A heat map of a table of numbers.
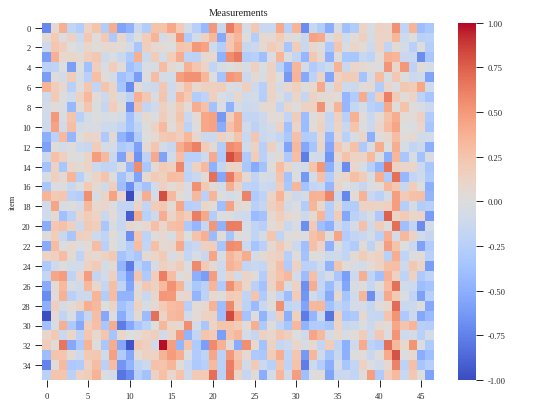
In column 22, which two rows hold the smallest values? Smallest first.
8, 21
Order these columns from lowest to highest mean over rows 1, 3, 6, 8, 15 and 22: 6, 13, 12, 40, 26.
26, 12, 40, 6, 13
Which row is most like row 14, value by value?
19
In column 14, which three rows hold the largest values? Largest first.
32, 17, 25
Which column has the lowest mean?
10
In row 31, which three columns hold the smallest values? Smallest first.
21, 17, 8
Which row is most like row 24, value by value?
16
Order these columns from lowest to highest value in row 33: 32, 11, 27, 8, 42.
11, 27, 32, 8, 42
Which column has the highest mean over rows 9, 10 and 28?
42
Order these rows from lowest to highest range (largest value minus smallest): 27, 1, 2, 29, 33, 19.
2, 1, 27, 33, 19, 29
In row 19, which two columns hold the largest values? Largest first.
41, 18
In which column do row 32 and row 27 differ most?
0
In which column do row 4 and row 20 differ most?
43
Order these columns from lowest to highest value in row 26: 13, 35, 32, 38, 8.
35, 38, 13, 8, 32
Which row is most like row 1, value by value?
31
